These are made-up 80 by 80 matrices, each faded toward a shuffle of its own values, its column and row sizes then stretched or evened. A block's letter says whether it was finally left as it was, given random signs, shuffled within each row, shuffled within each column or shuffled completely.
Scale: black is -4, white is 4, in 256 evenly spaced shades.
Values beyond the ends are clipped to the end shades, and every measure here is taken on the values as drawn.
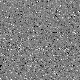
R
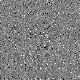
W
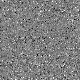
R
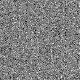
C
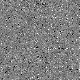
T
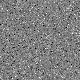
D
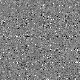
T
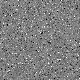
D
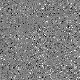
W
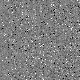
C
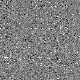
T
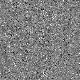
C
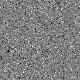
R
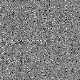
T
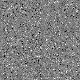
C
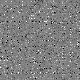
W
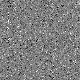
C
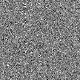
C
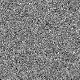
R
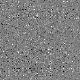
T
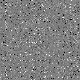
W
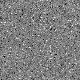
C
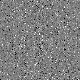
C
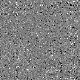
W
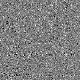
W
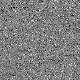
R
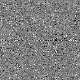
T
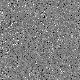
C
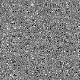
W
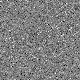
D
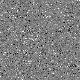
R
